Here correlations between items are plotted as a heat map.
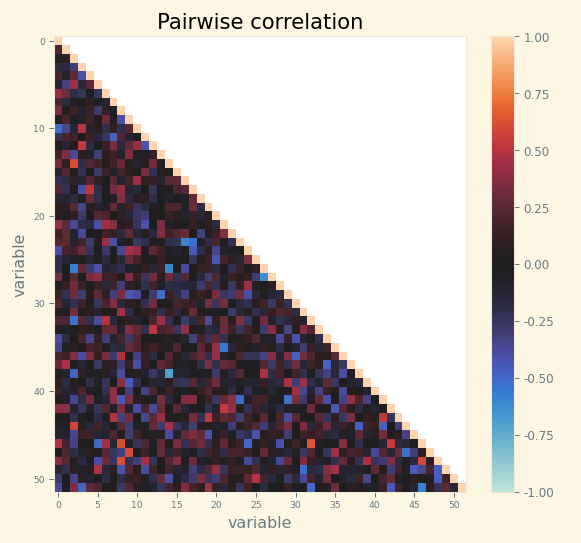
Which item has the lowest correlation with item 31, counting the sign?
49
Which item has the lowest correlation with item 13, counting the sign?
29
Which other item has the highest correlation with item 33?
12
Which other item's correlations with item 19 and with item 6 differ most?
32
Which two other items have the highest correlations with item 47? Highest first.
9, 35
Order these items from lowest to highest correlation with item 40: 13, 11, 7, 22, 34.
11, 22, 13, 34, 7
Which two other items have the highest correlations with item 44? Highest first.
2, 14
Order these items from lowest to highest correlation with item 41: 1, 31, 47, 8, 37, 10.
8, 31, 1, 10, 47, 37
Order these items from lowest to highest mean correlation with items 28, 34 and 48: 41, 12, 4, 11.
41, 4, 12, 11
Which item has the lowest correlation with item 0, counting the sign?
10
